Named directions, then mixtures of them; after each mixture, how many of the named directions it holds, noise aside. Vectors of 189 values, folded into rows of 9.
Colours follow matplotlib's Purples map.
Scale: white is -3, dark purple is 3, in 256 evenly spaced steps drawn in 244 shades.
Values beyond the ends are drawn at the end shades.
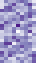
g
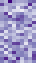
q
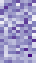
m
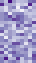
one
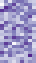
three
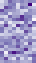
three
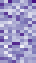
three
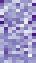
one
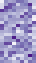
two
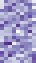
one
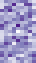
one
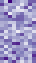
one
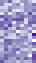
three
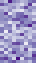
one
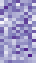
one
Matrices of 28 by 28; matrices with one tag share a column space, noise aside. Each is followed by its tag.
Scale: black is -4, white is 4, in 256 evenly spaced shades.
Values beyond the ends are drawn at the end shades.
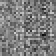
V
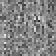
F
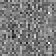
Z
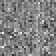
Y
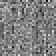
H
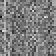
V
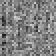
F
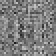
Z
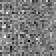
Z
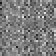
V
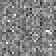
V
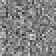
V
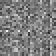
V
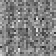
Y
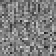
Y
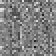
H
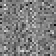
Z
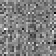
Z
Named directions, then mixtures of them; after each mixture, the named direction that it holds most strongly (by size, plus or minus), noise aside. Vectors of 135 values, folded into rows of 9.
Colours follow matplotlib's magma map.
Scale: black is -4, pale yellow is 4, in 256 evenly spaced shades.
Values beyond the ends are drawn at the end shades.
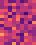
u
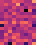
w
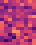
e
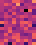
w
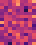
w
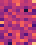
w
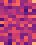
w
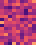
u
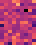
w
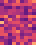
e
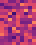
u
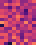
u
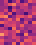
u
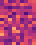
u
